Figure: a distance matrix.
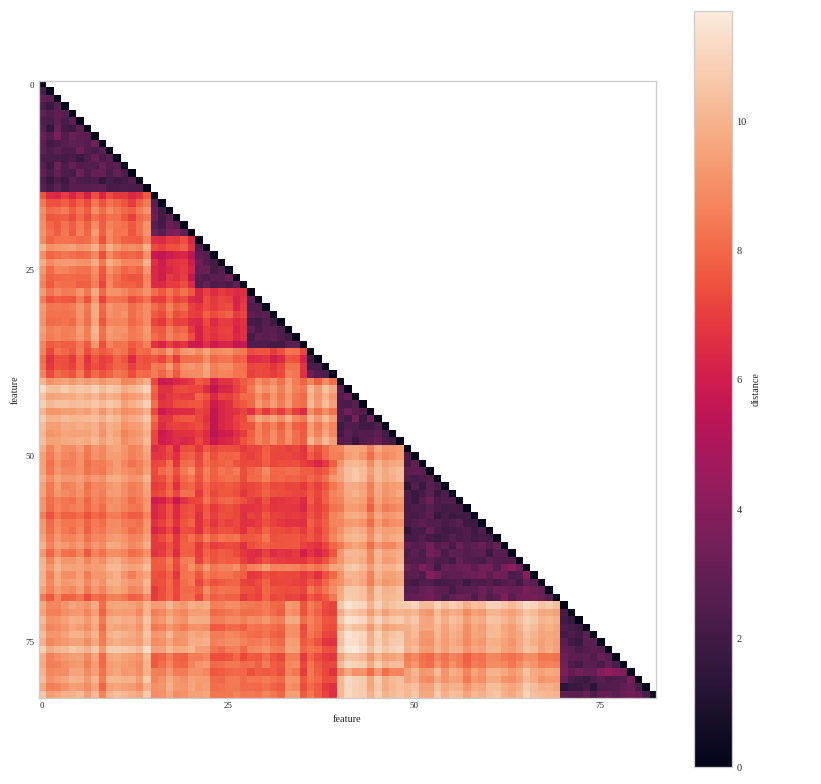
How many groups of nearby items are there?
8
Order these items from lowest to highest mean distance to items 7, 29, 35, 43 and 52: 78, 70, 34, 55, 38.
34, 55, 38, 78, 70
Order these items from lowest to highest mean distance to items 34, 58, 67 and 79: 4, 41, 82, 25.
25, 82, 4, 41
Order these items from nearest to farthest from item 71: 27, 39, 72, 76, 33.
72, 76, 39, 27, 33
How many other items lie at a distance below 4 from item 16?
5
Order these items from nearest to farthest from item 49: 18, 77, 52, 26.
52, 18, 26, 77
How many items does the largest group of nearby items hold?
21
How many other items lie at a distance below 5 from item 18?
5
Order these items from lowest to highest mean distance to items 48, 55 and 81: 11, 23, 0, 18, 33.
23, 18, 33, 11, 0
